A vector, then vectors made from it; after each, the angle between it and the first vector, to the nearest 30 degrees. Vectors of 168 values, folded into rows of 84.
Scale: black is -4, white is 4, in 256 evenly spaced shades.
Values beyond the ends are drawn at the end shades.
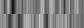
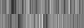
30 degrees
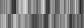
60 degrees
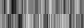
30 degrees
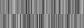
120 degrees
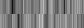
30 degrees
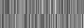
90 degrees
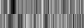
30 degrees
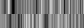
30 degrees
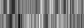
30 degrees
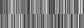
120 degrees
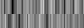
30 degrees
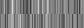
120 degrees
